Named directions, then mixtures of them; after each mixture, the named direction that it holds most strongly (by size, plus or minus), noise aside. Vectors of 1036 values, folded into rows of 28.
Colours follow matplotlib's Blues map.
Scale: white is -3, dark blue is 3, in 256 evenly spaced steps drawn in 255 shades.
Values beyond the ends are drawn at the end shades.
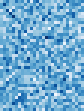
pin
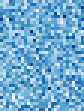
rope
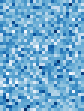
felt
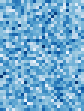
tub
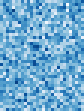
tub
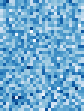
rope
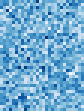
pin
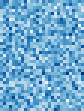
rope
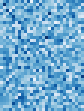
pin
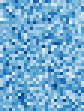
pin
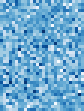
felt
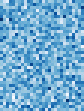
rope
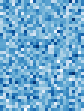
felt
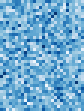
tub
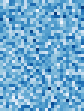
rope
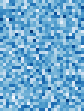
rope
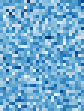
pin
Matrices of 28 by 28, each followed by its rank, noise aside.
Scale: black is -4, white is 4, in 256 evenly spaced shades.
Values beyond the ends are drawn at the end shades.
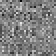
six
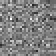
four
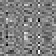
three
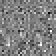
six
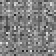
six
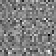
six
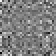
three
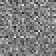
six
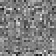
six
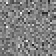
eight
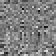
six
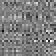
four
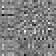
four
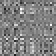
three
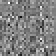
four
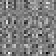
three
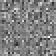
six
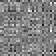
four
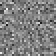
six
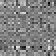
three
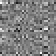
three
